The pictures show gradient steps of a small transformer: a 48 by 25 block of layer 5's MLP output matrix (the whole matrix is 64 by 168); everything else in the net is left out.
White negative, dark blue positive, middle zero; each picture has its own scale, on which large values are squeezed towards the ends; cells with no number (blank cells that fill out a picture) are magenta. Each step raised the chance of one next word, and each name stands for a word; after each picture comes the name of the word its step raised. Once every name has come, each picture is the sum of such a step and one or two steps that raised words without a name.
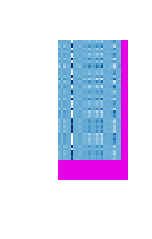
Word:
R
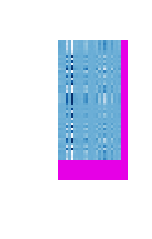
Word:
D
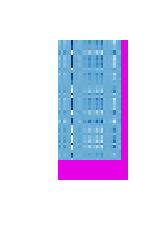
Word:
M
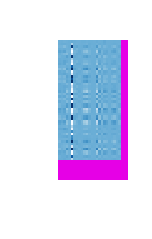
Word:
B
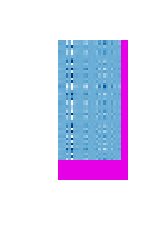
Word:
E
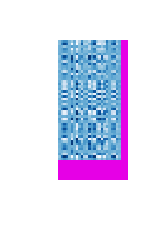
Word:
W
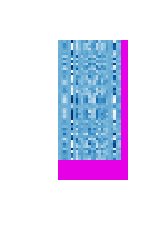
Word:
D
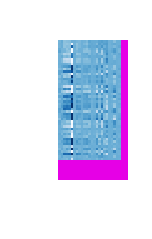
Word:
B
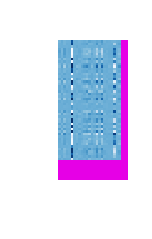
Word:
R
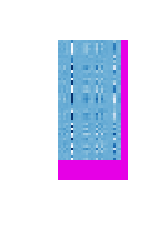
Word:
D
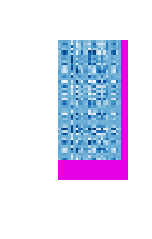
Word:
E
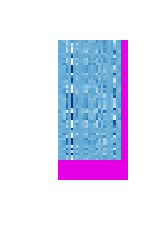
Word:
B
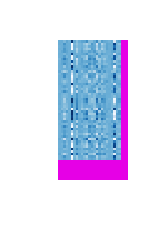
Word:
W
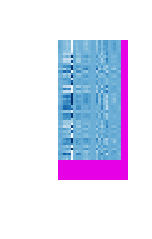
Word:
D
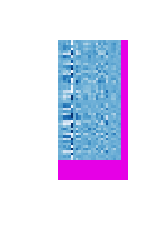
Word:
B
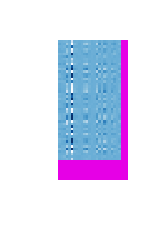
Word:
B
